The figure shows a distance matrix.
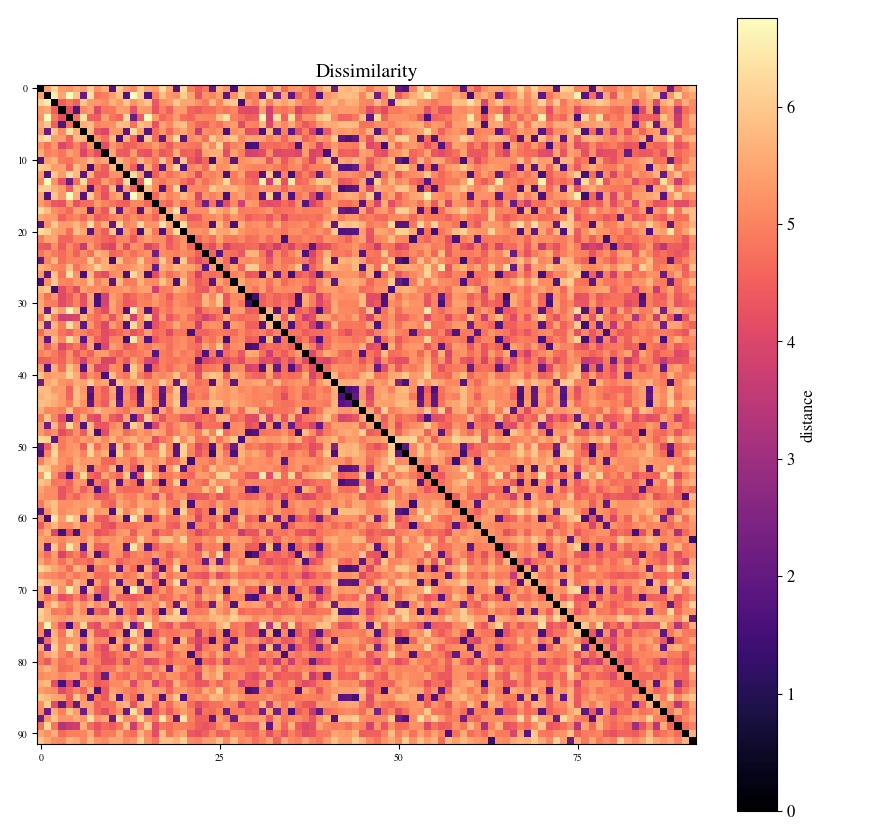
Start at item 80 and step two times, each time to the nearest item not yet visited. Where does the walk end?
38
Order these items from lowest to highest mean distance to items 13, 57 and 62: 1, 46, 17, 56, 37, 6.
46, 37, 56, 17, 6, 1
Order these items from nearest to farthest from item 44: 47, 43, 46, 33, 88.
43, 46, 33, 47, 88
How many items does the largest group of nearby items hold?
16
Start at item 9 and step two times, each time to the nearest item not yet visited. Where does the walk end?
82
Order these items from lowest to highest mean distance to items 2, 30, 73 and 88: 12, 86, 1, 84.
84, 86, 12, 1
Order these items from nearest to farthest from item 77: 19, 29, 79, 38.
19, 38, 79, 29
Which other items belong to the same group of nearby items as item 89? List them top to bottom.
32
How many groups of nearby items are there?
15
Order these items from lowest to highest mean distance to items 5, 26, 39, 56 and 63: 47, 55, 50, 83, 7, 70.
47, 70, 83, 50, 55, 7
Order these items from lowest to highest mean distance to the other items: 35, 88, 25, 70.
35, 70, 88, 25
